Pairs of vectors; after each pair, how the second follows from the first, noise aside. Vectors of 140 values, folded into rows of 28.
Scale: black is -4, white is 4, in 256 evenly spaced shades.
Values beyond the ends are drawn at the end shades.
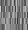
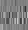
negated, partly zeroed.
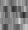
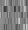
partly zeroed.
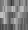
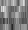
wrapped around.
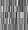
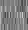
partly zeroed.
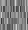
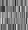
sign-scrambled.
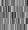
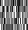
reversed, negated, scaled up.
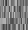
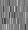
negated, partly zeroed.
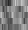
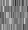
negated, partly zeroed.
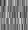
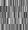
sign-scrambled.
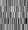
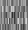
sign-scrambled.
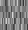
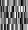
reversed, scaled up.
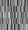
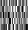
negated, scaled up.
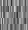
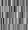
negated.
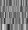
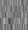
wrapped around, shrunk.
